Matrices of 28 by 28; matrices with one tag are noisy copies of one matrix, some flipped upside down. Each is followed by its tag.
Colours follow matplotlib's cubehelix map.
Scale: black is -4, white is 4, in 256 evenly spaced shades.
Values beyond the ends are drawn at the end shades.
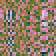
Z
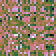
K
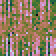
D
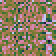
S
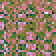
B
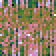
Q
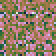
B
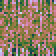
Q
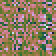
S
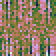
D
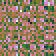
K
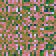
K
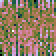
Q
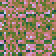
B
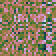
S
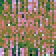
Q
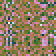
Z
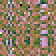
Z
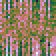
D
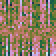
D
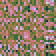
K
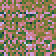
B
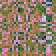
S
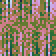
D
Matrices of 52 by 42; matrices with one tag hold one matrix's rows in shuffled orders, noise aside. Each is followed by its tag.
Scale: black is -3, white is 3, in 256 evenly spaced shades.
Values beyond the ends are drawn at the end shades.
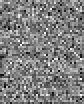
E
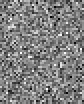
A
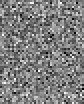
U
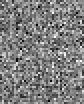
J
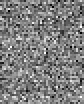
E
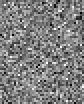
A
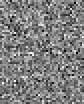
U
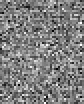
E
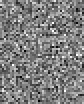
J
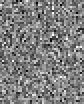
J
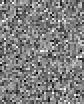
J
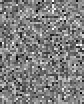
J
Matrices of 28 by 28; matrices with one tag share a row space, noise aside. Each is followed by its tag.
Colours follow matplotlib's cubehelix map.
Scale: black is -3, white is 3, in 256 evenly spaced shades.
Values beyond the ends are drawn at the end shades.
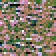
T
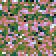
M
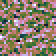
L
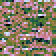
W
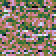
W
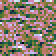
T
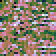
L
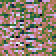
T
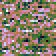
W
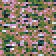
W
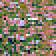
T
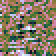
T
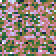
M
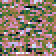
T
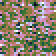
L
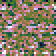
M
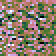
M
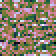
L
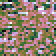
M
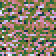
M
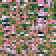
W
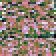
M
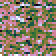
T
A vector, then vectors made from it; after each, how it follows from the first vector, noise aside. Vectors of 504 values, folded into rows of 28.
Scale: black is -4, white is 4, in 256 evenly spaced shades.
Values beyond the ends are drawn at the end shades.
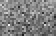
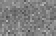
wrapped around, negated, shrunk.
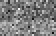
wrapped around.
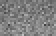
negated, shrunk.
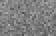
shrunk.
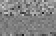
partly zeroed.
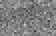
wrapped around, negated, shrunk.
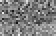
wrapped around.
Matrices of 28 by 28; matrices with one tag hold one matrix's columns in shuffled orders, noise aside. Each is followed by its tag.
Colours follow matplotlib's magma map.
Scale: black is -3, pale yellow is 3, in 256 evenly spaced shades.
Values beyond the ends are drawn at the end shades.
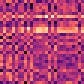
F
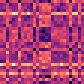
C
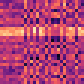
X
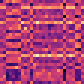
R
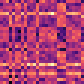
C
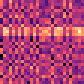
X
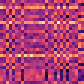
R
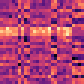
X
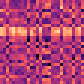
X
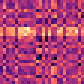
X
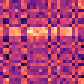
X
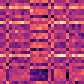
R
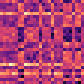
C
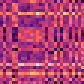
C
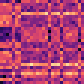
C
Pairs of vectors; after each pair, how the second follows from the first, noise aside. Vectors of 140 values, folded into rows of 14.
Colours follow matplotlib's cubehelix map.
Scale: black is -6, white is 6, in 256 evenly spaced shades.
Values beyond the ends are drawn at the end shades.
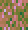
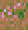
partly zeroed.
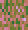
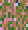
shuffled.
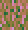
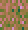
partly zeroed.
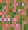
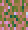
shuffled.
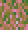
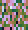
negated, scaled up.
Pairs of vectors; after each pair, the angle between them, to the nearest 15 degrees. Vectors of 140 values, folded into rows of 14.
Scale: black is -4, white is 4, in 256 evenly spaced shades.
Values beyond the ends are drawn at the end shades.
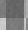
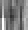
45 degrees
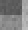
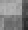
165 degrees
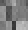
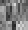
30 degrees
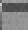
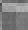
165 degrees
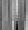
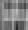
45 degrees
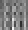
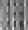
45 degrees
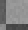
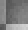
150 degrees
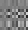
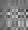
30 degrees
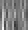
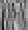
150 degrees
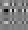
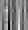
105 degrees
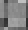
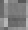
165 degrees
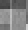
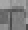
150 degrees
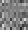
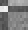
105 degrees
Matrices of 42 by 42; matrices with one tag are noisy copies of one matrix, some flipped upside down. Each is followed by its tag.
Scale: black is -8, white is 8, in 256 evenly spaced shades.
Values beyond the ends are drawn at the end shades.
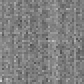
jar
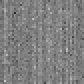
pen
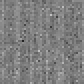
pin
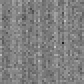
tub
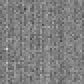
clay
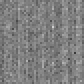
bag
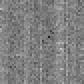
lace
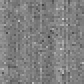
lace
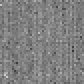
pen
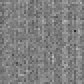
bag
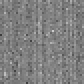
pen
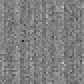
pin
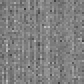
clay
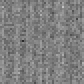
pin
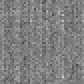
pin
